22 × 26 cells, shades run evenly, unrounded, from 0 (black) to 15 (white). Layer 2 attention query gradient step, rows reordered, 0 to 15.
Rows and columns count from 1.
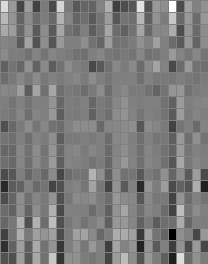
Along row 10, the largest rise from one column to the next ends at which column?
23
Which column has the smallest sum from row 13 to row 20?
22
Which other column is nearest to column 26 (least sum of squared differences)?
24
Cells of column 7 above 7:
15
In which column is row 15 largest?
12
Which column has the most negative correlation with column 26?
25
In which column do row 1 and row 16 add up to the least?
7
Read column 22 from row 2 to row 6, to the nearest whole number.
12 10 6 9 4
